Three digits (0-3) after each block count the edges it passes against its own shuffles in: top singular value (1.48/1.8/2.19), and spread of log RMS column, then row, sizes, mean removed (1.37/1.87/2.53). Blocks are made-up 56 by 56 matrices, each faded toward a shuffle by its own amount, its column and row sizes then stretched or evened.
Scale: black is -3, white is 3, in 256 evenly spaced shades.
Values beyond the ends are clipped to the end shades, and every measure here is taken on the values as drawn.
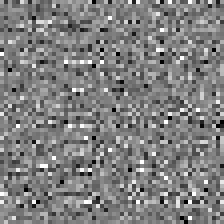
2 0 2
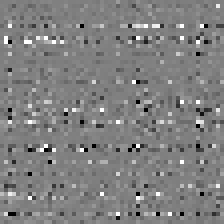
0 2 3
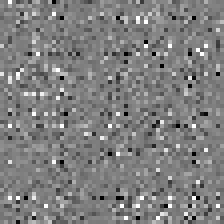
0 2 2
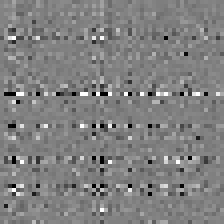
3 2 3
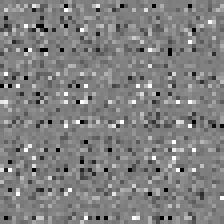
0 1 3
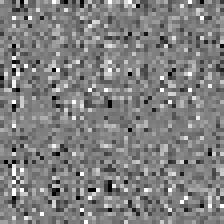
2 2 2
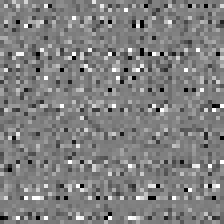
1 0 3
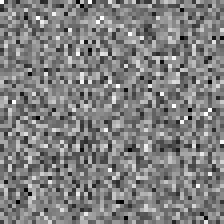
2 0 0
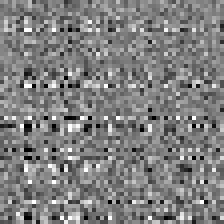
3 2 3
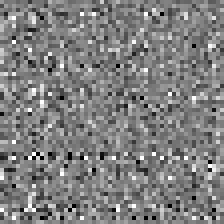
0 2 2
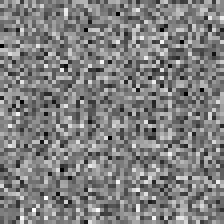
2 1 0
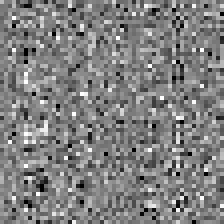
2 2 0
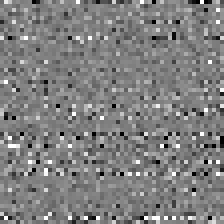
1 1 3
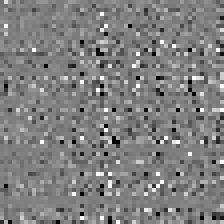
0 2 3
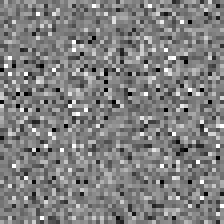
0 0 1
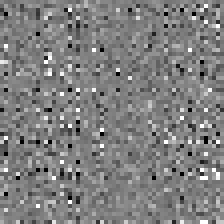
0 3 2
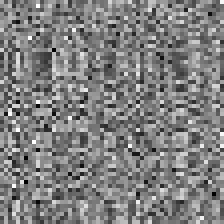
3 2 0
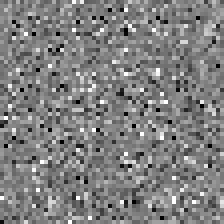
0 0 1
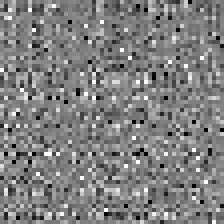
3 0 1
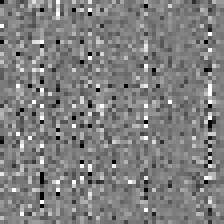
0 3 1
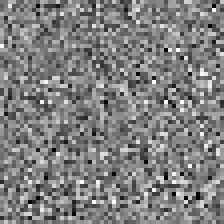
0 0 1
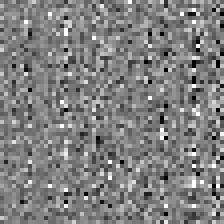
1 3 0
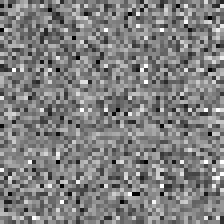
0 1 2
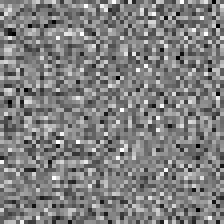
3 0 0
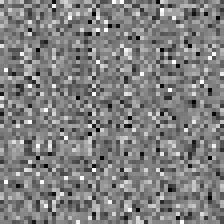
3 1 0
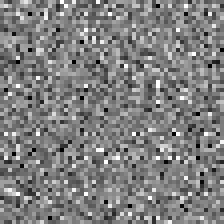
0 0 1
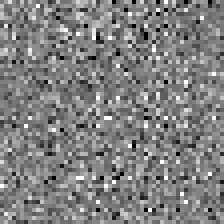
2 1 1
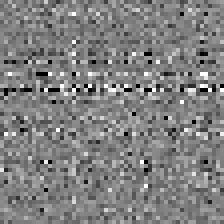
2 0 3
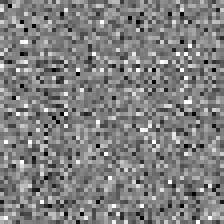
1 0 1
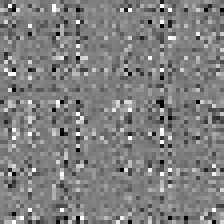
0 3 3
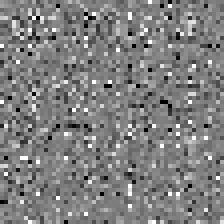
1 2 1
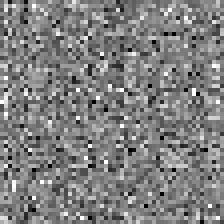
2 1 1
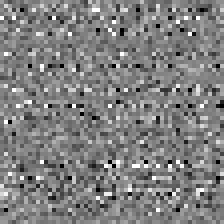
0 0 3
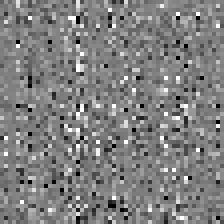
1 3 1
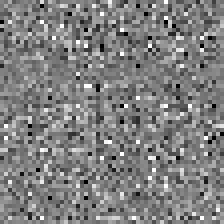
0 1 2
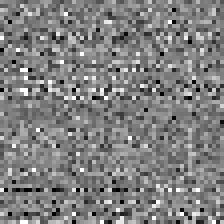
2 0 3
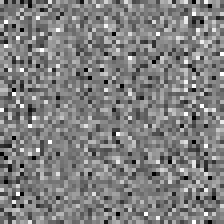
1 2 0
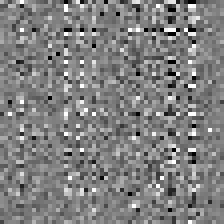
3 3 2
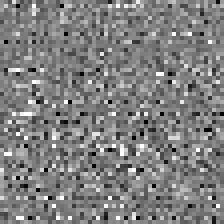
0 0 3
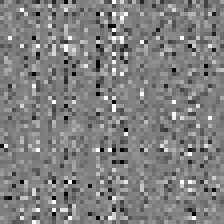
2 3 1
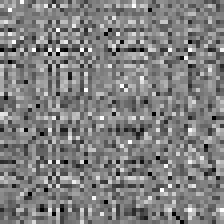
3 1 2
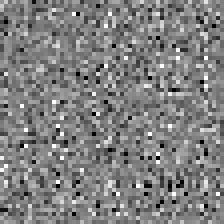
0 2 1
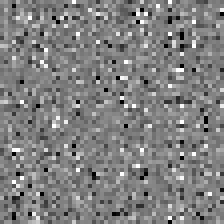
0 2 1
